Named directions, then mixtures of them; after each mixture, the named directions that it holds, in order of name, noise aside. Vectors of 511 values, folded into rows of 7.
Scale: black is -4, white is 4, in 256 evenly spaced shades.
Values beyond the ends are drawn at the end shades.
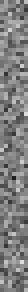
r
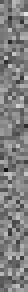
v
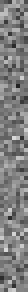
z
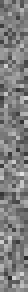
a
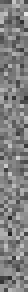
r, v, z.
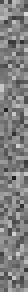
r, v, z.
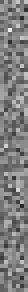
r, v.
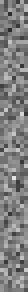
r, v.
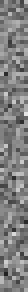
a, r.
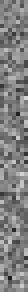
a.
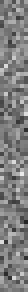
a, r.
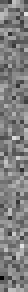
v, z.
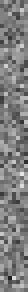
a.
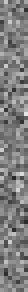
a, r.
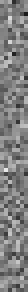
v.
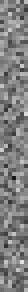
r.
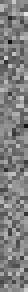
v.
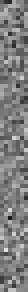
z.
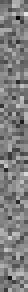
a, v, z.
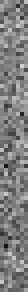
a, r, z.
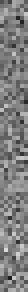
a, v, z.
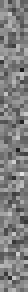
a, r, z.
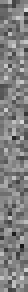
r, v, z.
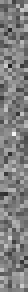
a, r, v.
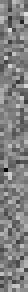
v.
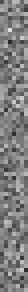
r, v.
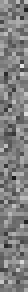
r.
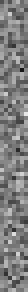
a, r, z.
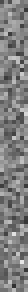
r, z.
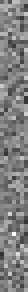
r, v, z.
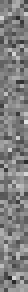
a, v, z.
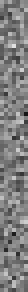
a, r, z.
